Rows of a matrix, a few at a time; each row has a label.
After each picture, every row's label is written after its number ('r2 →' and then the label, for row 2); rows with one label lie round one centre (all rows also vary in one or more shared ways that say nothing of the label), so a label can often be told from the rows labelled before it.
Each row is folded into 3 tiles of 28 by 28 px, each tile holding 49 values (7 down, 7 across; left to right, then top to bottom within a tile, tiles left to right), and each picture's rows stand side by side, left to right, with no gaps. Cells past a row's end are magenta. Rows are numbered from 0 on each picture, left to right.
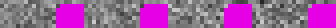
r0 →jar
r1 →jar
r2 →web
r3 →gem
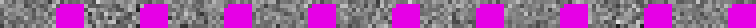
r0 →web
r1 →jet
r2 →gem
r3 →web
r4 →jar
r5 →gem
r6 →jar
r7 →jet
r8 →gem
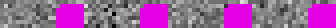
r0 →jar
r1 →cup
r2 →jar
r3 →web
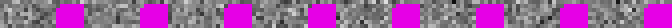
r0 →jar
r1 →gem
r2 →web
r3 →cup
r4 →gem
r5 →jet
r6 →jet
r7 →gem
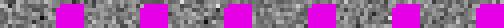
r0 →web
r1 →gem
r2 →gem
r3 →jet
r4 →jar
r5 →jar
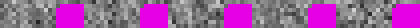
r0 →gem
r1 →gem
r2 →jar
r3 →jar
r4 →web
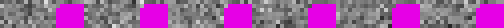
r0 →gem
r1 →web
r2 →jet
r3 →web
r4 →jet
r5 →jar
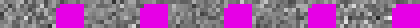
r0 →web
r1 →gem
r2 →jar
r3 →jar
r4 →jar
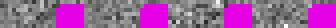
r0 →jet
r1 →gem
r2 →jar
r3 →gem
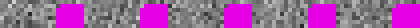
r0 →cup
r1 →jar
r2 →jar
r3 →cup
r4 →web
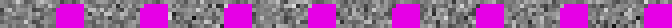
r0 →web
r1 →web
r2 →jet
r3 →gem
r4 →jet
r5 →jet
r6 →cup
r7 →web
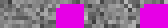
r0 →cup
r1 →jet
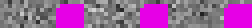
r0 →jar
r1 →web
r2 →jar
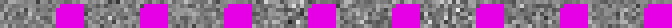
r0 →jar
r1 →web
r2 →web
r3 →gem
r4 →jar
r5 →cup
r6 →cup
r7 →jet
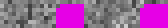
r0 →jet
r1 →web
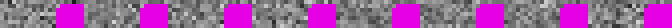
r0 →cup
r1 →jet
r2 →gem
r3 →jet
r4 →gem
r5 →cup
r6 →gem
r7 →jet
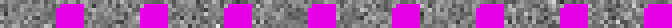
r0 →jet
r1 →web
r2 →gem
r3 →jar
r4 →cup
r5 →web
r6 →jar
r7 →gem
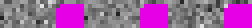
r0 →gem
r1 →gem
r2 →web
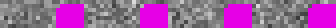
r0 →jar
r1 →gem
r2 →cup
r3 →jar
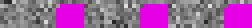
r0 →gem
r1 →jar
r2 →jar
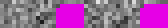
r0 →jet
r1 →cup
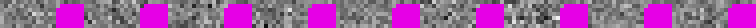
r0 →cup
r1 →gem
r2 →web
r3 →cup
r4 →cup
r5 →cup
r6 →jar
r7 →gem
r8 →jar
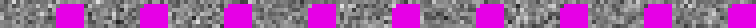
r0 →cup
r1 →jar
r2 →jet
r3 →cup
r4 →jar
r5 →cup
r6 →jet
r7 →jet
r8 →cup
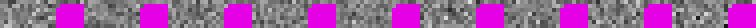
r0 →jet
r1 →jar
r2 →gem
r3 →jet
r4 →cup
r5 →gem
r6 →cup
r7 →gem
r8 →jet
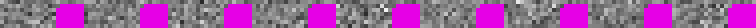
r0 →jet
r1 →web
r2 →jet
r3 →jet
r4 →jet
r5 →cup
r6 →cup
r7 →jet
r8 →jet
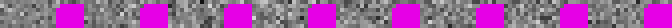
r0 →web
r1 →web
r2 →jet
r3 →cup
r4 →gem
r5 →cup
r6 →jet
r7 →web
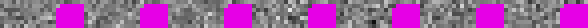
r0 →gem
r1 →web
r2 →cup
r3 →jet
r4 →gem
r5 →jar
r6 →web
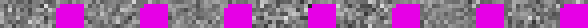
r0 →jet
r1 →jet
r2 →gem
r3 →cup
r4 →web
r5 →web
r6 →jar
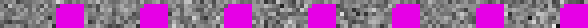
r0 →jet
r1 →jet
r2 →web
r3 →jar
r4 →cup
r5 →gem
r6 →jet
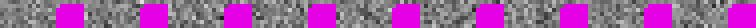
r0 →jet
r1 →jet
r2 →gem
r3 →cup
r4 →gem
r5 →jet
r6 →jar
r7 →jet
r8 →web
